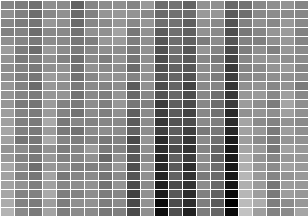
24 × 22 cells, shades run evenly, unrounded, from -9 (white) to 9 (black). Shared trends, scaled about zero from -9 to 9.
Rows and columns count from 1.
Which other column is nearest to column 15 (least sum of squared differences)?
5
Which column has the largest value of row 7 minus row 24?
18
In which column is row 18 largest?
17
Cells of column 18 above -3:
17
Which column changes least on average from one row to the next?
22
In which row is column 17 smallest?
1
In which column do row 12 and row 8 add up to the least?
21
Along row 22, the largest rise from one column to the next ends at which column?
12
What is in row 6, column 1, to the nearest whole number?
-2
